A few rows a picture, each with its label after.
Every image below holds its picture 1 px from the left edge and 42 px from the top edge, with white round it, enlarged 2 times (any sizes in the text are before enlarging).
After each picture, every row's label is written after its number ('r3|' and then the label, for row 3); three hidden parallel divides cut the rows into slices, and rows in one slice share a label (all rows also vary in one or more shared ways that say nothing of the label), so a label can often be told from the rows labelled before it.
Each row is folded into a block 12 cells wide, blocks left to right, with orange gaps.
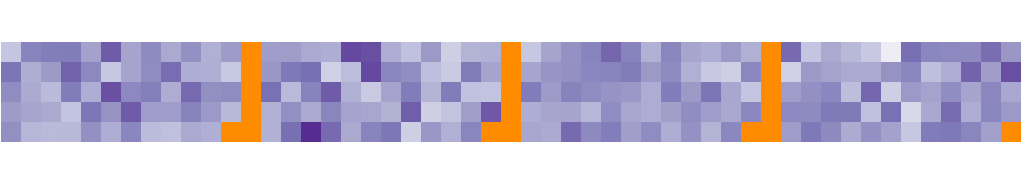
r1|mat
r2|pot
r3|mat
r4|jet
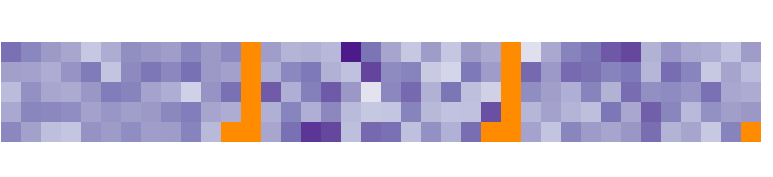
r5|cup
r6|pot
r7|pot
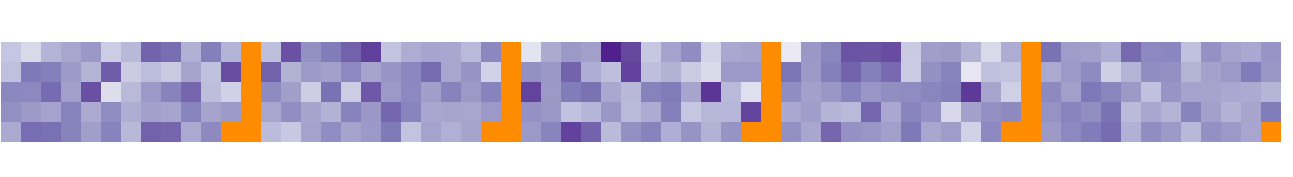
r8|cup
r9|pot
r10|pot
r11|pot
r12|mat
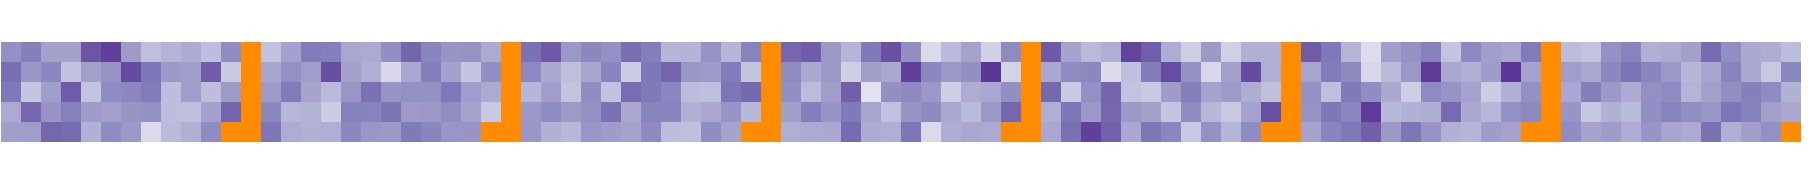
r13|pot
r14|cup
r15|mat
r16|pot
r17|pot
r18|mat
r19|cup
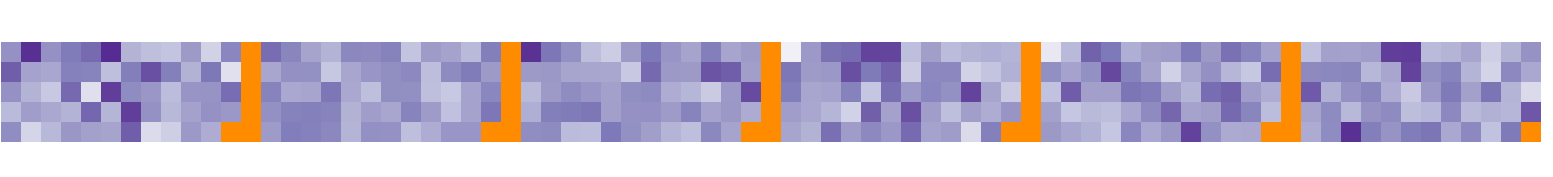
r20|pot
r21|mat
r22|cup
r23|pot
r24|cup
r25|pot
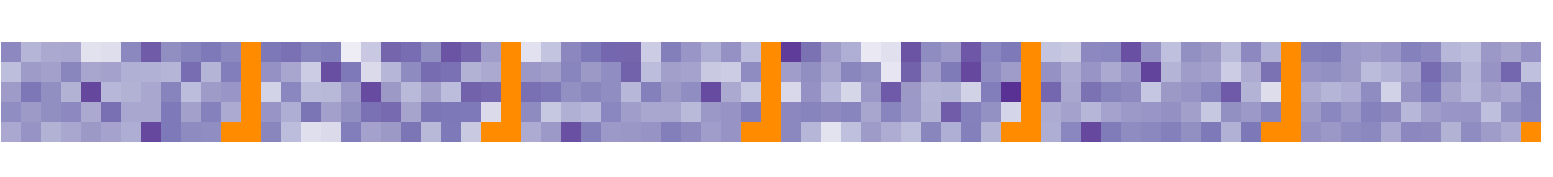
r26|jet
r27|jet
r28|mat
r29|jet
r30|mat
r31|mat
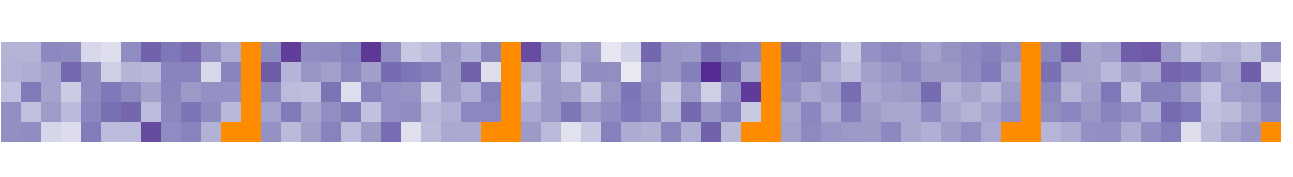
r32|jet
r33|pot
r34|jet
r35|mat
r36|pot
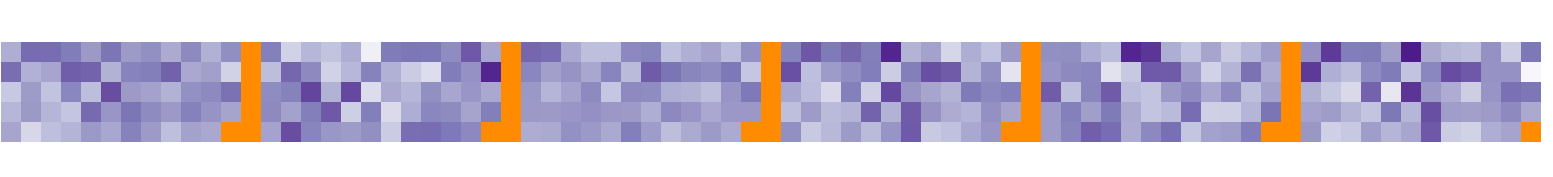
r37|mat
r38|jet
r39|mat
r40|pot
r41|pot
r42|pot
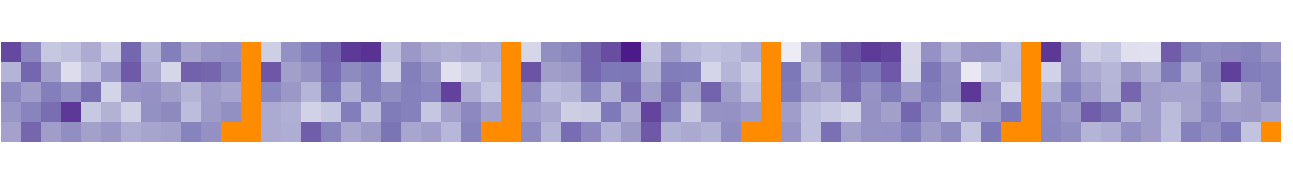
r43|cup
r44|pot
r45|pot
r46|pot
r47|jet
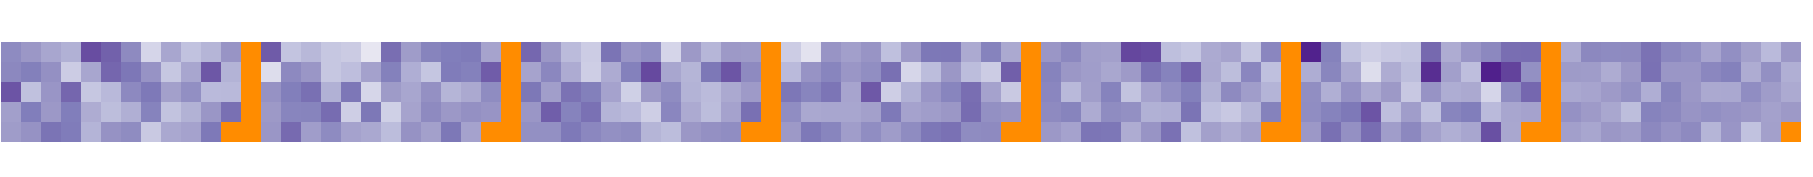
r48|pot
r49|jet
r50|mat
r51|cup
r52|pot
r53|cup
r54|mat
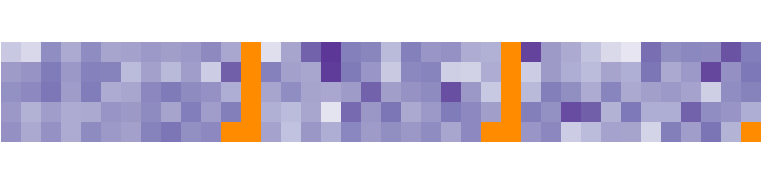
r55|cup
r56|mat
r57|jet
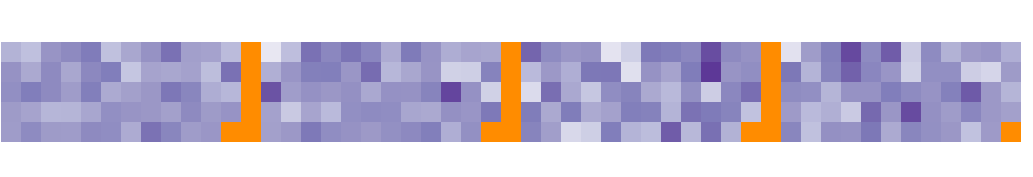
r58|cup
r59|mat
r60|jet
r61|mat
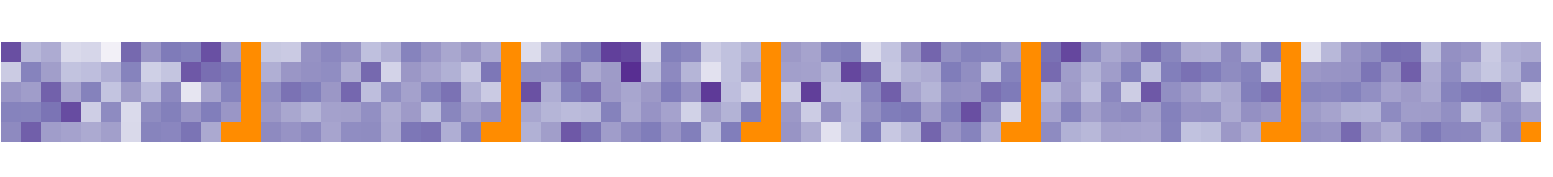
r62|jet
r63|cup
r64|pot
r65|jet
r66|mat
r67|mat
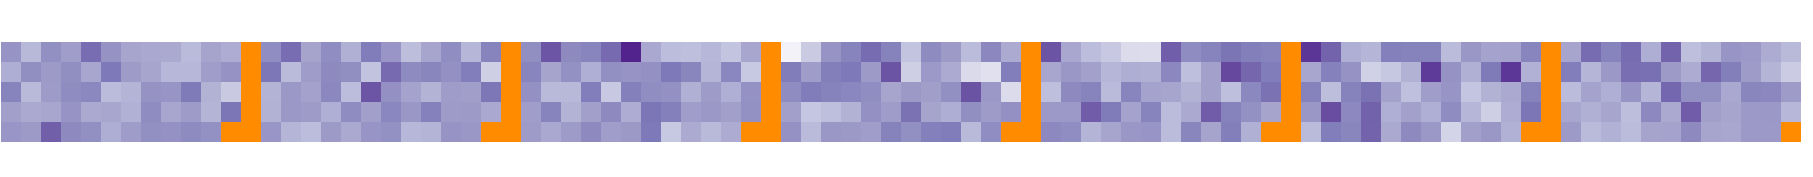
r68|mat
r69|mat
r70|pot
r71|mat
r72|jet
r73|mat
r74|mat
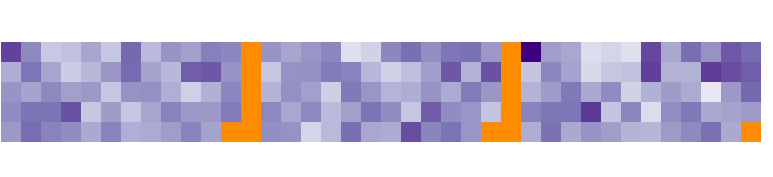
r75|cup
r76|jet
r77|jet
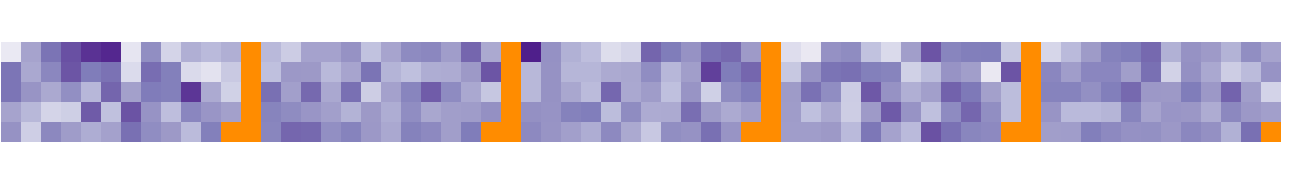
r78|pot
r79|cup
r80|jet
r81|jet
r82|mat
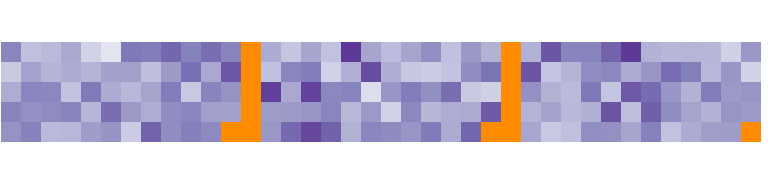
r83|jet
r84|mat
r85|pot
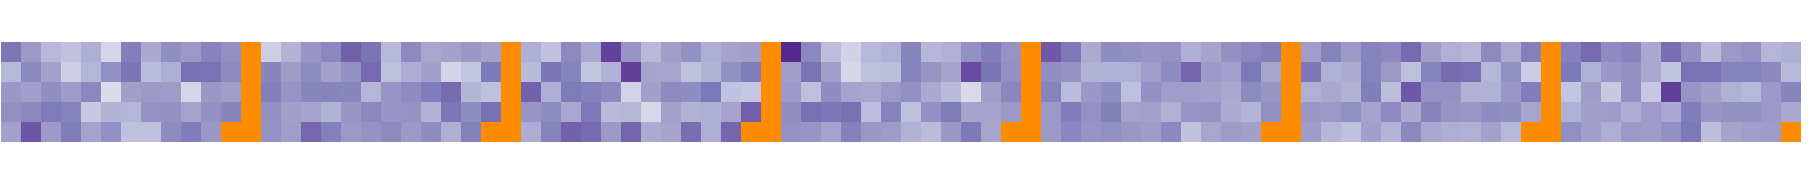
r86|cup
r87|mat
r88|mat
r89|cup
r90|mat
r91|mat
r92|mat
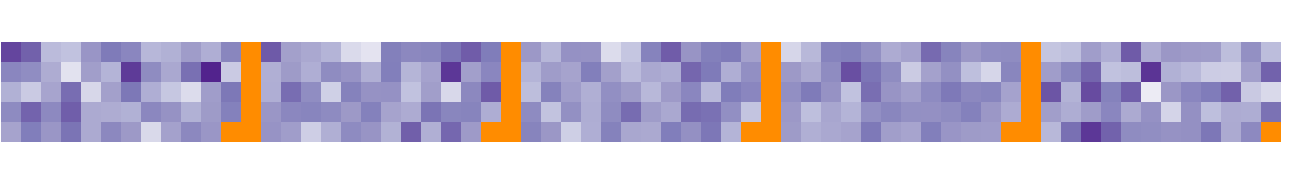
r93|mat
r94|jet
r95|jet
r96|cup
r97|mat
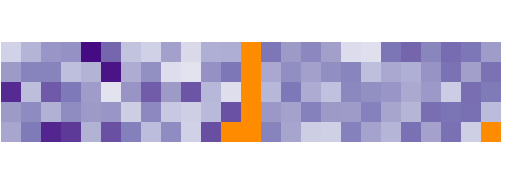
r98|pot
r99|jet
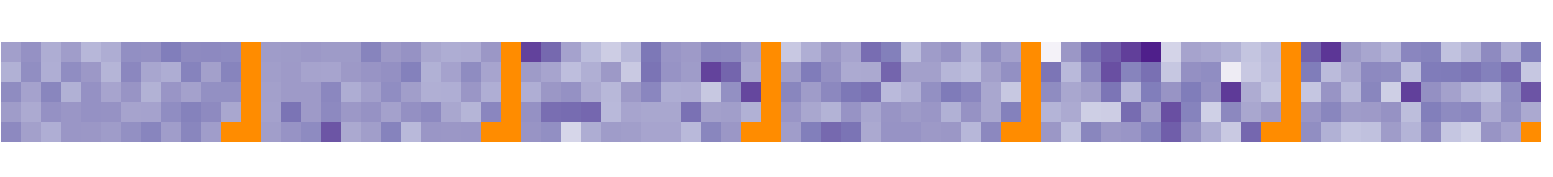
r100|cup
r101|mat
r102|cup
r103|mat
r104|pot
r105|mat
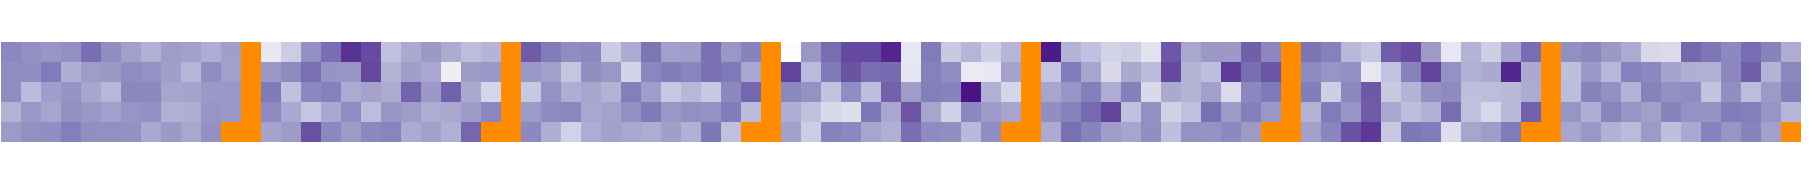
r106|mat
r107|pot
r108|cup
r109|pot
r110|jet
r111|pot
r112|jet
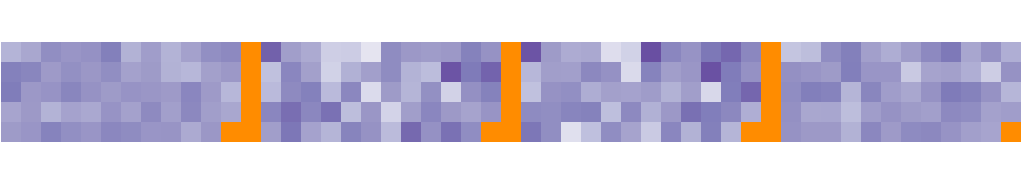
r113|mat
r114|jet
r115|jet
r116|cup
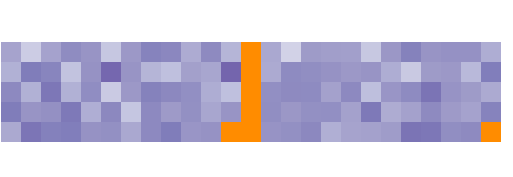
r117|cup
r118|cup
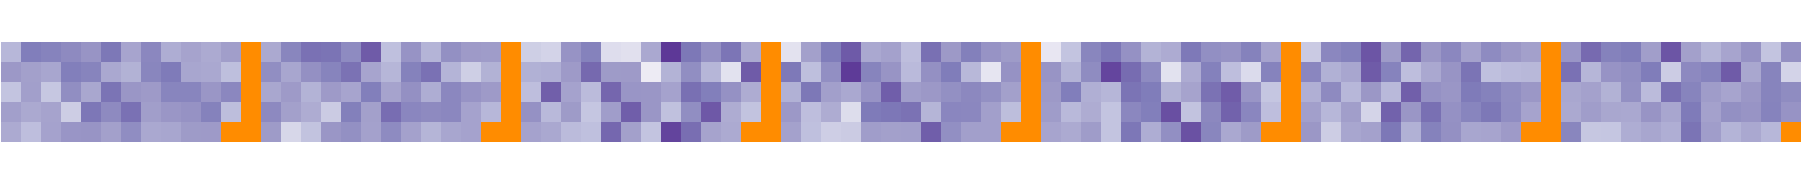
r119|mat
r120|mat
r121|jet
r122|cup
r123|cup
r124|mat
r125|mat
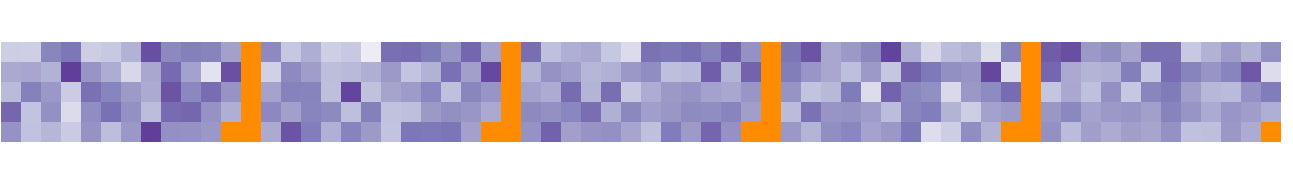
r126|jet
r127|jet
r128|jet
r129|pot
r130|mat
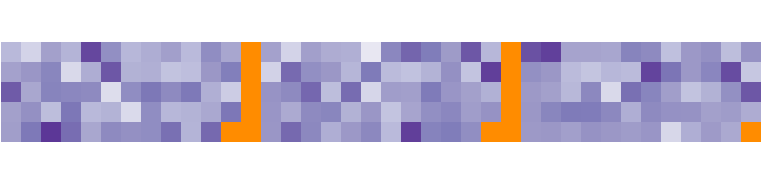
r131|mat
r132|jet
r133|mat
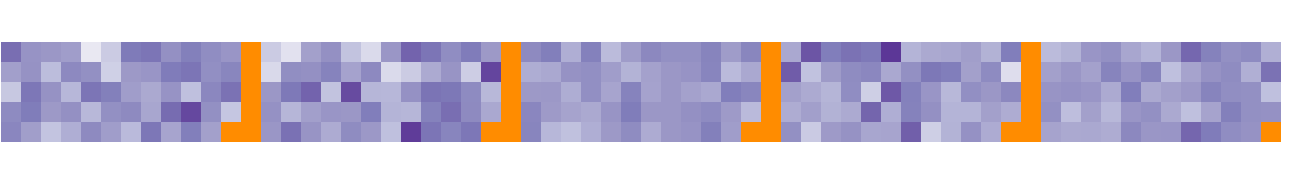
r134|jet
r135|jet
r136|cup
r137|pot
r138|cup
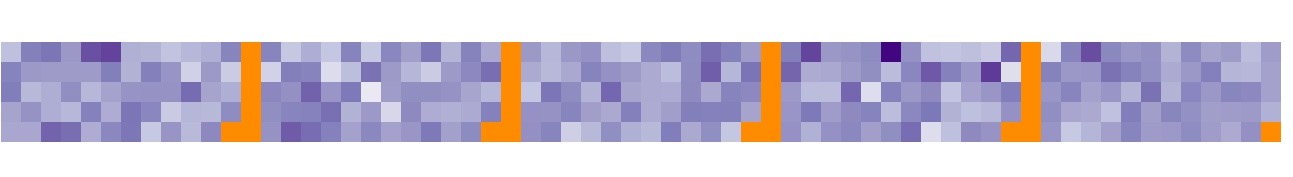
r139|pot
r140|cup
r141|jet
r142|pot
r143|mat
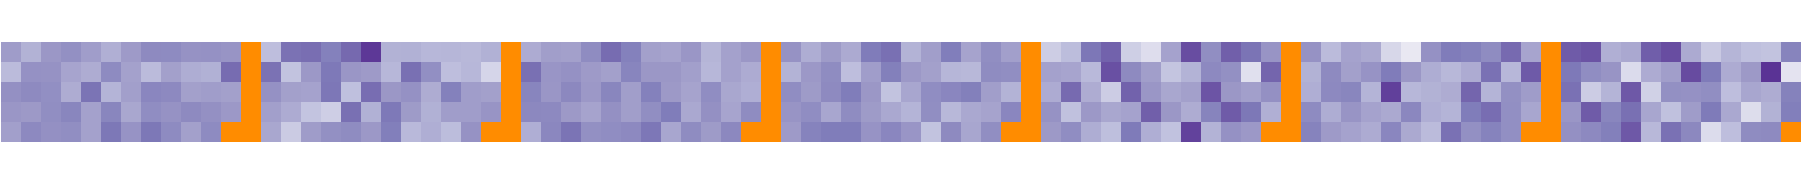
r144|cup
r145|pot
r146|mat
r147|mat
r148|jet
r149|jet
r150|pot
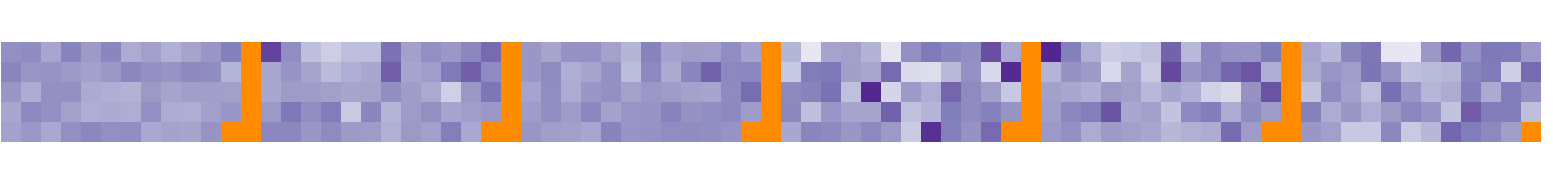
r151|mat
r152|cup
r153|cup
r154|jet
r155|cup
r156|jet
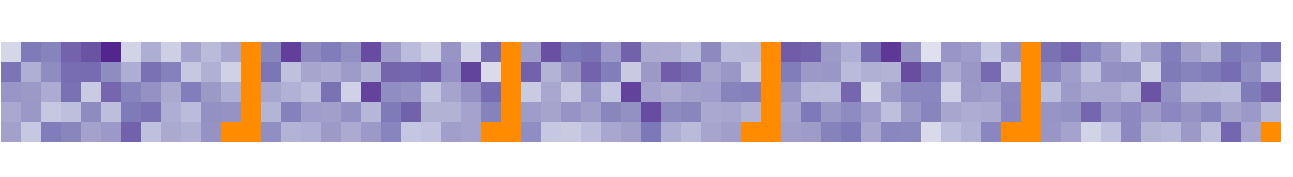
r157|pot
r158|pot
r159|mat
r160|pot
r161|cup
